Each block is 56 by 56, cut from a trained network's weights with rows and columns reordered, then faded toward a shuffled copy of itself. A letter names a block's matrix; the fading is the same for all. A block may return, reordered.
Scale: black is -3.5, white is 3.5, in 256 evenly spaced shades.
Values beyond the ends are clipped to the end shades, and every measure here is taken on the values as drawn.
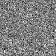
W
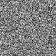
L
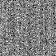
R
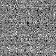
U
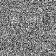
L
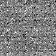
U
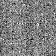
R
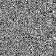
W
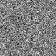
L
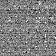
U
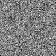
L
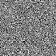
W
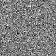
W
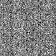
R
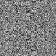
L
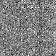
R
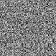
L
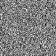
L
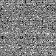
U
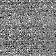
U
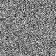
L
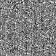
R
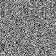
W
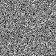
W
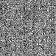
R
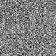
L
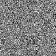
L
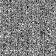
R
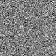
W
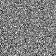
W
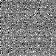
U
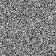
L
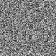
L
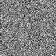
L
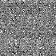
U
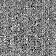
R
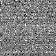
U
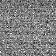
U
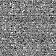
U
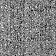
R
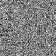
L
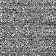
U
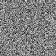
L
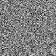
L
